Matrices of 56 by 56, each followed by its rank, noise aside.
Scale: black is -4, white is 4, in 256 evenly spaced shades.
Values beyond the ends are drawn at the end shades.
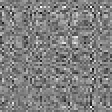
four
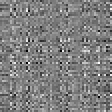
four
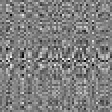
three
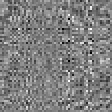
four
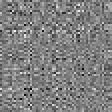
four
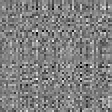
four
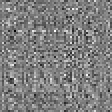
six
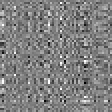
four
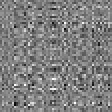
four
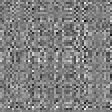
three
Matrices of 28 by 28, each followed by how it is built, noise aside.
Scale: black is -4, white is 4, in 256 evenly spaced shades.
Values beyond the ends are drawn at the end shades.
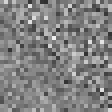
upper triangular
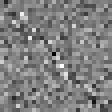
banded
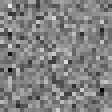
uneven columns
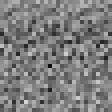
repeating columns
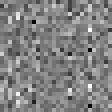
uneven columns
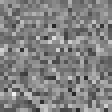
uneven rows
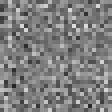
repeating columns
